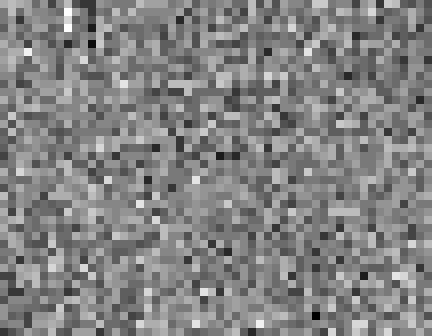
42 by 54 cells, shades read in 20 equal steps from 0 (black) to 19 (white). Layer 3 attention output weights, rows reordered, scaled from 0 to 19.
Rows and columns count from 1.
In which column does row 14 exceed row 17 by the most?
49
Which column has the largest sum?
52
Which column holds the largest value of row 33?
18
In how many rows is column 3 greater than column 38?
23
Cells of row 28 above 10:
23
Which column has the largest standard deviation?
9
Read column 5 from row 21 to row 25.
6 12 11 10 11
